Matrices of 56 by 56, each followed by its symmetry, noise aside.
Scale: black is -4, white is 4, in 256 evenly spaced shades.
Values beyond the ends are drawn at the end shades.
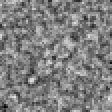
symmetric across the other diagonal.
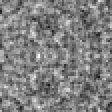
mirrored top to bottom.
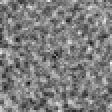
symmetric across the other diagonal.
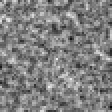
no symmetry.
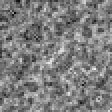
symmetric.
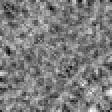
symmetric.
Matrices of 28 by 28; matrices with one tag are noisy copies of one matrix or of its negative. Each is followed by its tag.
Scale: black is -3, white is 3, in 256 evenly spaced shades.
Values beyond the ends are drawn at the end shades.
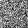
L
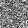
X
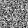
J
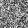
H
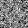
H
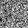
L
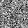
J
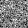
X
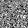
J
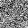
X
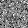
J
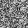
H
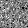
H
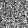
L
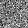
L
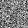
J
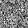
J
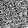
L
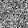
J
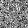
H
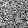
L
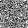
X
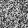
H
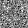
J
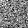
L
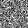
J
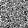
L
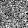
L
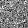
X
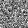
J
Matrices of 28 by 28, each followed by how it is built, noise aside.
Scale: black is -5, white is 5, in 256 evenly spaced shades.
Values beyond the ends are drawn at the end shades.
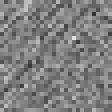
Hankel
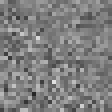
lower triangular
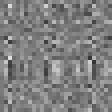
low rank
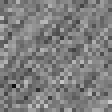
Hankel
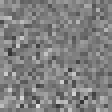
lower triangular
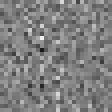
uneven columns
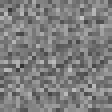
repeating columns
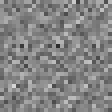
repeating columns
